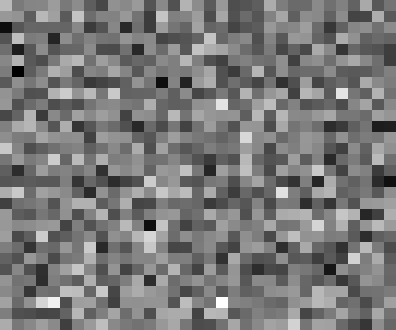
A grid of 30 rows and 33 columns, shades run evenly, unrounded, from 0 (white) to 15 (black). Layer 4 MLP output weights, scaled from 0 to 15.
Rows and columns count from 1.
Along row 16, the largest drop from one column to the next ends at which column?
19
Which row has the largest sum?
17
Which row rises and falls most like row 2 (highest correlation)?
21
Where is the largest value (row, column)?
7, 2
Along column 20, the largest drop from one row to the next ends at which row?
24
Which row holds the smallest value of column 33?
20
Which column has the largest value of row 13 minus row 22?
13
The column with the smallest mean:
14
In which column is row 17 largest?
33
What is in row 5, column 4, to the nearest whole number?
7
